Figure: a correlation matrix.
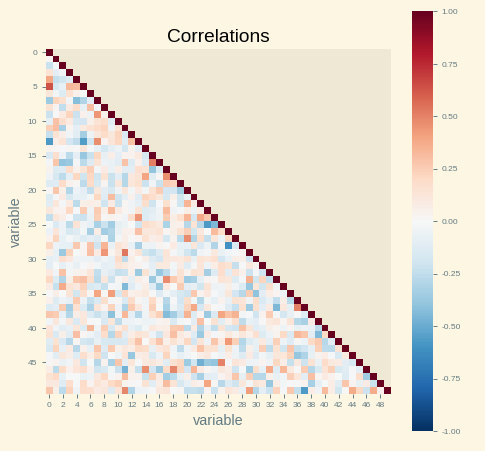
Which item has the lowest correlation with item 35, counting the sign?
30
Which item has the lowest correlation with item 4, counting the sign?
7
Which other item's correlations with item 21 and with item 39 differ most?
37
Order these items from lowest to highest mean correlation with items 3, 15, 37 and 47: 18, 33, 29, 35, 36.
33, 18, 29, 35, 36
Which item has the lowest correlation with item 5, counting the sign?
13
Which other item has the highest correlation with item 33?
17
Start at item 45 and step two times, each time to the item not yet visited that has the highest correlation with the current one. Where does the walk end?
38
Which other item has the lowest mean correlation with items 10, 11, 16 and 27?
46
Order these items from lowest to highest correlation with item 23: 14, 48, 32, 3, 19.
32, 14, 19, 3, 48
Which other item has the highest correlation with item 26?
42
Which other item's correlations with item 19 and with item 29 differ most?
11
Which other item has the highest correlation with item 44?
49
